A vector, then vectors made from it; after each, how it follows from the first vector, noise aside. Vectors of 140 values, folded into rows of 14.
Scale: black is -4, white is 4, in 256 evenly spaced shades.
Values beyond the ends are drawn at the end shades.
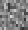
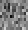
sign-scrambled.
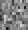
wrapped around, negated.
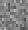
shrunk.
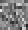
wrapped around.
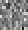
sign-scrambled.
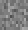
negated, shrunk.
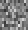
wrapped around.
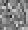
sign-scrambled.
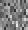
sign-scrambled.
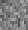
reversed, shrunk.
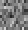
sign-scrambled.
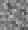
shrunk.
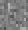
negated, shrunk.
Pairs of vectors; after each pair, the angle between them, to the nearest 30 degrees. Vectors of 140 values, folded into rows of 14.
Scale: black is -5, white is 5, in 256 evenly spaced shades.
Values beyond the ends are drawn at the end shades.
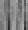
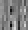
90 degrees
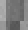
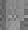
150 degrees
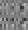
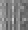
120 degrees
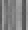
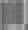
120 degrees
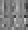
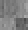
120 degrees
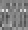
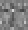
120 degrees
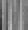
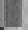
90 degrees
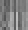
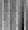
90 degrees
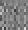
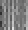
120 degrees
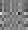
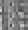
120 degrees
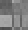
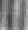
90 degrees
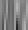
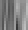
30 degrees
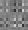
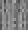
60 degrees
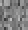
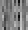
90 degrees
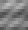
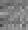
120 degrees
